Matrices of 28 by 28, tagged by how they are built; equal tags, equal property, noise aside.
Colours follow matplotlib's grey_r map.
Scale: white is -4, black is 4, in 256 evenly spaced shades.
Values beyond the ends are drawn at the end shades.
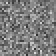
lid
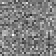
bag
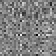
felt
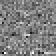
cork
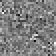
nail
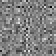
felt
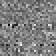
cork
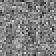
bag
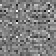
felt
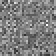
bag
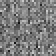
bag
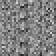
lid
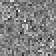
nail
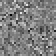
nail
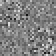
nail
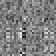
felt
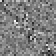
nail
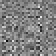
felt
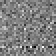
cork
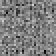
bag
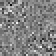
nail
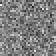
lid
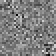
nail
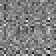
felt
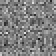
bag
